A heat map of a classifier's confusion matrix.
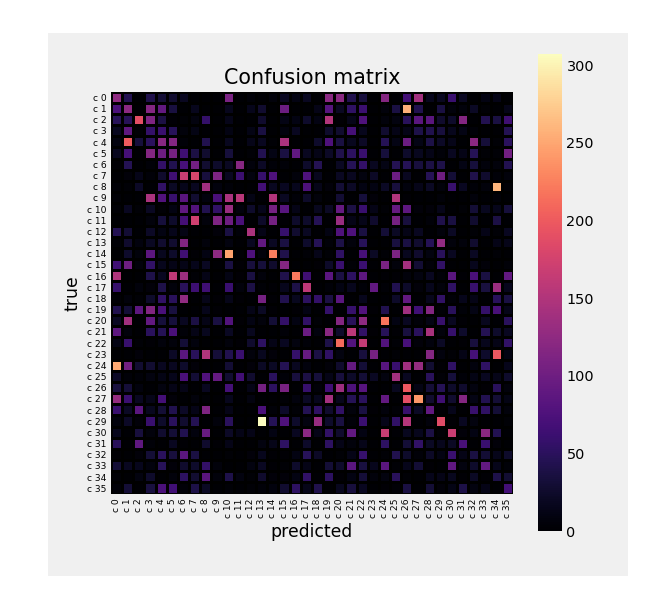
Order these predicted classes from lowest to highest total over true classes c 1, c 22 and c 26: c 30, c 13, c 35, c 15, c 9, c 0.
c 9, c 30, c 35, c 0, c 13, c 15
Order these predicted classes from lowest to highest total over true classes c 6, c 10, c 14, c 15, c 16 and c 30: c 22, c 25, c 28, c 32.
c 28, c 32, c 25, c 22
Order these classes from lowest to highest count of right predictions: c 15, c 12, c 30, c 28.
c 28, c 15, c 12, c 30
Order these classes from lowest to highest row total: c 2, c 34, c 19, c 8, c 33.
c 34, c 33, c 8, c 19, c 2
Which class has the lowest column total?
c 23
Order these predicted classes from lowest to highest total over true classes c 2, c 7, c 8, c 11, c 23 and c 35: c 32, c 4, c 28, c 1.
c 1, c 32, c 4, c 28
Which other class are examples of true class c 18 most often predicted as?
c 6
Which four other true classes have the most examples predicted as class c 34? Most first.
c 8, c 23, c 17, c 19
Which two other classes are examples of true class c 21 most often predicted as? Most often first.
c 28, c 19
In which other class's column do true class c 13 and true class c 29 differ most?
c 26
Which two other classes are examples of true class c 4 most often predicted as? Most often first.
c 1, c 15
